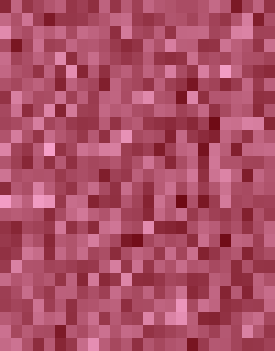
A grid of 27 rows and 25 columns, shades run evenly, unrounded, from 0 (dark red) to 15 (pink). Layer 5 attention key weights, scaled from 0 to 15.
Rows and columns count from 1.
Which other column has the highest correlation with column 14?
6
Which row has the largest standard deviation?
16
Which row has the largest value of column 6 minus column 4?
18
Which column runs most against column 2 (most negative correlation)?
25
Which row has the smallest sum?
7
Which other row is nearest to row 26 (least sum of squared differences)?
2
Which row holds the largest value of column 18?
8
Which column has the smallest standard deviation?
3
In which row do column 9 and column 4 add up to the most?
15
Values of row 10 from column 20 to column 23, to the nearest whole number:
0 10 10 12
